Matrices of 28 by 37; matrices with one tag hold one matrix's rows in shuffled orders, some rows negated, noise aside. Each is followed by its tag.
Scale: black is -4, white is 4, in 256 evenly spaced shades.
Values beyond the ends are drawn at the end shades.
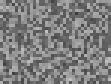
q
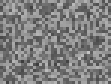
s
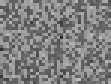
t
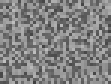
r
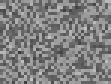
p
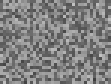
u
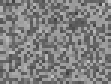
u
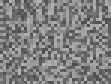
r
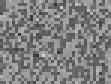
u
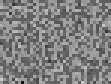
r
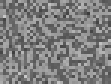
p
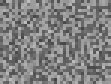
t
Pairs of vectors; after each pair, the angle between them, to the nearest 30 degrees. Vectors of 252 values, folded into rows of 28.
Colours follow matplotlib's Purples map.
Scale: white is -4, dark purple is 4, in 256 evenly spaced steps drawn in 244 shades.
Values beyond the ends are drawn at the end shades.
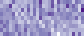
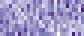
30 degrees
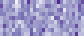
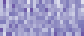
120 degrees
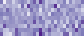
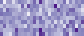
30 degrees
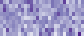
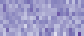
30 degrees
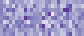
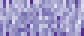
90 degrees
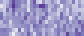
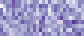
60 degrees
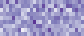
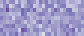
150 degrees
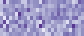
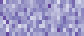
120 degrees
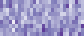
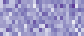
120 degrees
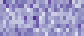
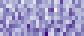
120 degrees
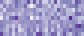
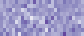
60 degrees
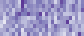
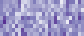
150 degrees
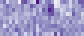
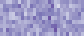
60 degrees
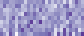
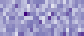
60 degrees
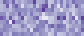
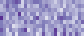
60 degrees
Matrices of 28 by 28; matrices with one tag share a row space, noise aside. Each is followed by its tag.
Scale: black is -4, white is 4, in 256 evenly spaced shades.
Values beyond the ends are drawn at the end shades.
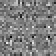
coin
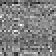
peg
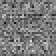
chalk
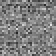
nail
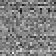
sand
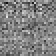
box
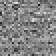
peg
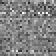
sand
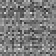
chalk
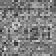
peg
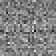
box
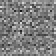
coin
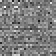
peg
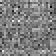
peg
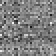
peg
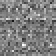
nail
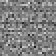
box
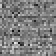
peg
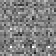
coin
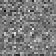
chalk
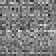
sand
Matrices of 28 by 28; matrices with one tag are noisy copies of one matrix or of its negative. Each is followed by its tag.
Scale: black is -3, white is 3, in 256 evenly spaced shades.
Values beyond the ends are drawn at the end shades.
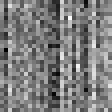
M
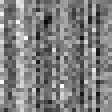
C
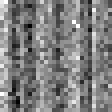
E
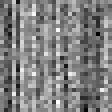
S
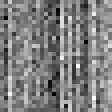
M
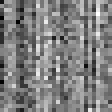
C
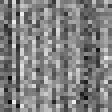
S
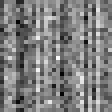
C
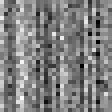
C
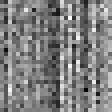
M
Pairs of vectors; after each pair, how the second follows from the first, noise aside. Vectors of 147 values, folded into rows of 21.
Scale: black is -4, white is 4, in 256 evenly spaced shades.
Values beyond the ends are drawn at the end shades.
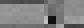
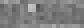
reversed, negated, shrunk.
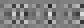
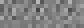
wrapped around, negated, shrunk.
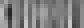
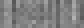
reversed, negated, shrunk.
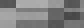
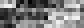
negated, scaled up.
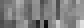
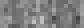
wrapped around, negated, shrunk.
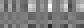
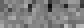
negated, partly zeroed.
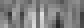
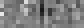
reversed, negated, partly zeroed.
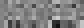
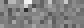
reversed, negated, partly zeroed.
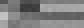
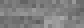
reversed, negated, shrunk.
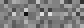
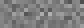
shrunk.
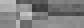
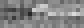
negated, partly zeroed.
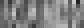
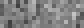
wrapped around, partly zeroed.
